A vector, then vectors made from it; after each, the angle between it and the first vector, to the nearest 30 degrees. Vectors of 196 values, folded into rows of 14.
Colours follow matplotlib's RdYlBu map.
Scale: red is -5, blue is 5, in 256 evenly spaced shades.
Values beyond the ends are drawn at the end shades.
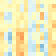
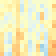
30 degrees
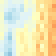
60 degrees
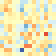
120 degrees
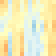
60 degrees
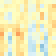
30 degrees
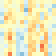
150 degrees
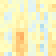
30 degrees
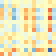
90 degrees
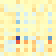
90 degrees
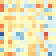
120 degrees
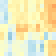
60 degrees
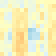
30 degrees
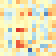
60 degrees
